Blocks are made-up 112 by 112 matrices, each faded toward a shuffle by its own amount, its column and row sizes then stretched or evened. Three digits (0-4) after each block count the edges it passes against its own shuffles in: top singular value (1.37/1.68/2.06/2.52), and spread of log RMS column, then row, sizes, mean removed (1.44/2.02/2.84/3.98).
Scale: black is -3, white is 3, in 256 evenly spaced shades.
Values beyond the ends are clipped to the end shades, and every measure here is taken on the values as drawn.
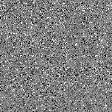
1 1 2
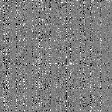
1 4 2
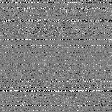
3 0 4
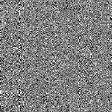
3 3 1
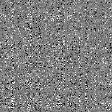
1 3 2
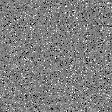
2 1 0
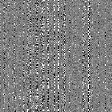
4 4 0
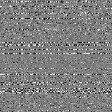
4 0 4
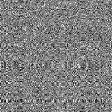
4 1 2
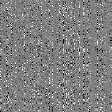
3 4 0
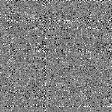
2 2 3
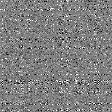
2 2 3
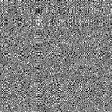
4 1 2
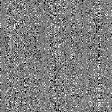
3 3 0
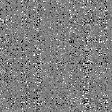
2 3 2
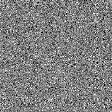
1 1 2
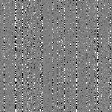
4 4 1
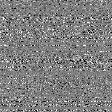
0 0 4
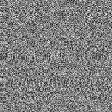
4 0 2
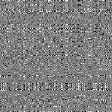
4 2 4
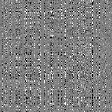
4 4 2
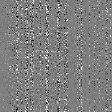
2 4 2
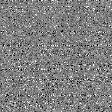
2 1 3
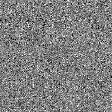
2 1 1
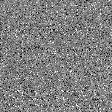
0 0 2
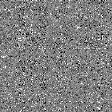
1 2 2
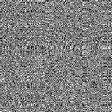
4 1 2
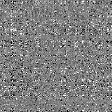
3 2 3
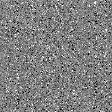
0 2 0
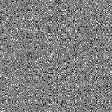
4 2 1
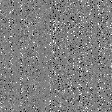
0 3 0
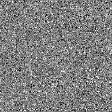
1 1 2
